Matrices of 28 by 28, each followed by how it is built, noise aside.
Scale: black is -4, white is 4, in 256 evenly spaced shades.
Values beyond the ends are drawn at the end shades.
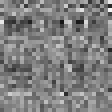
low rank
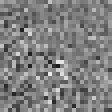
lower triangular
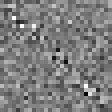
banded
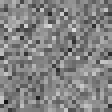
Hankel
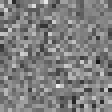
block diagonal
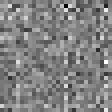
low rank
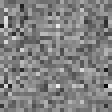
low rank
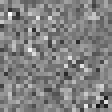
block diagonal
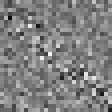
banded
